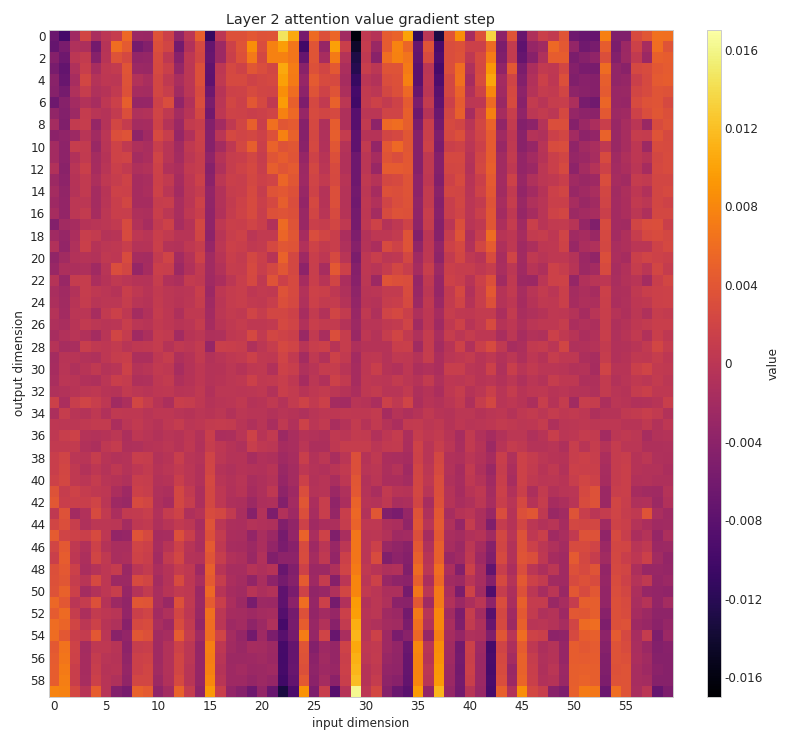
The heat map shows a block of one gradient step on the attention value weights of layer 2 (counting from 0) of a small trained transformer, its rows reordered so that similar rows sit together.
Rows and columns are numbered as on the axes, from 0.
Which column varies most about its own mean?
29
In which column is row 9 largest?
22
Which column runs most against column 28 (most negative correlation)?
3
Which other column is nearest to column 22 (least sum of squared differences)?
42
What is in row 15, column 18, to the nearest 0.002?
0.002
